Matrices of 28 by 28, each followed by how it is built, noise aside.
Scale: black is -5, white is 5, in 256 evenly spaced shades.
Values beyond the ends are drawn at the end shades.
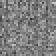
blocks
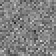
Hankel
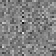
low rank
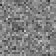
blocks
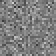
low rank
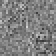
block diagonal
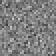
diagonal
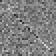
diagonal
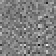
low rank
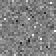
sparse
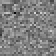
low rank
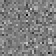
low rank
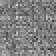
blocks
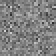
low rank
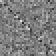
diagonal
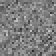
Hankel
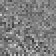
lower triangular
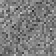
Hankel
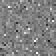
sparse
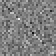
diagonal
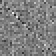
diagonal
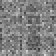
blocks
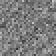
Hankel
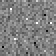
sparse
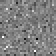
sparse
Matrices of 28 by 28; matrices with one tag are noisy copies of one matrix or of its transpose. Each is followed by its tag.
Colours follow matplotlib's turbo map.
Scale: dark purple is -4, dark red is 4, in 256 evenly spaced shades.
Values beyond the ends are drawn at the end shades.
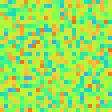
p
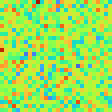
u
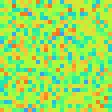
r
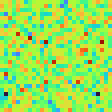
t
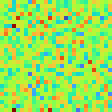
t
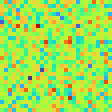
u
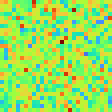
t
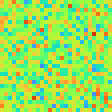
p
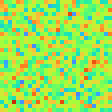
t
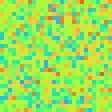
p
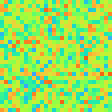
p
